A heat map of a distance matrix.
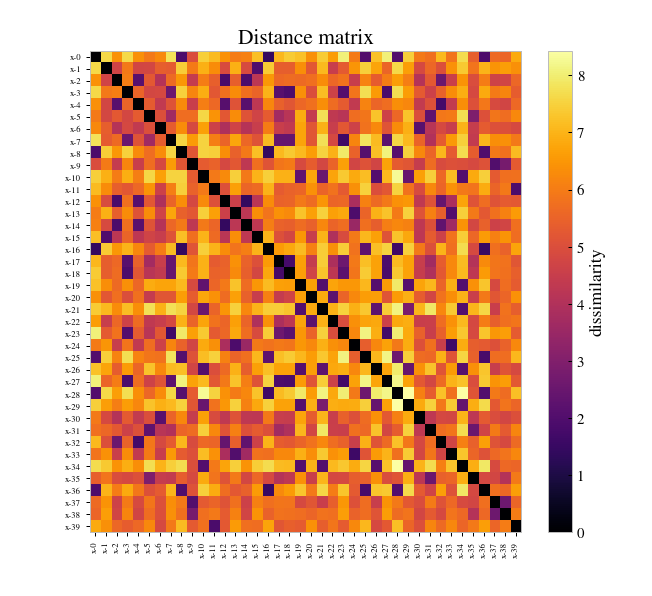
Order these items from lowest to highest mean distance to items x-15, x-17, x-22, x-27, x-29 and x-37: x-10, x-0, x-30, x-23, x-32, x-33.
x-23, x-30, x-32, x-10, x-33, x-0
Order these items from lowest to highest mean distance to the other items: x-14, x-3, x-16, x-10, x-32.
x-14, x-32, x-3, x-16, x-10
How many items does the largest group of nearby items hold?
6
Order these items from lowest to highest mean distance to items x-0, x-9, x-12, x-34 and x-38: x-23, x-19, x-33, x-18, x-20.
x-19, x-33, x-20, x-18, x-23
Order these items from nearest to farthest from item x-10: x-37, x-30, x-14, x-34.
x-34, x-37, x-14, x-30
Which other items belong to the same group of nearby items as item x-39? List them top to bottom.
x-11
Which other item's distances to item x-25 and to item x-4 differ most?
x-32
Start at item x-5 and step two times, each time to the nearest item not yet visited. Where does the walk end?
x-35
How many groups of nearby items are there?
11
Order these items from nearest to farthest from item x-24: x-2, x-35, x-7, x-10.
x-2, x-35, x-7, x-10
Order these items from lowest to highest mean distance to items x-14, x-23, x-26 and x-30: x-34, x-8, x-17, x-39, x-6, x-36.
x-6, x-17, x-39, x-34, x-36, x-8
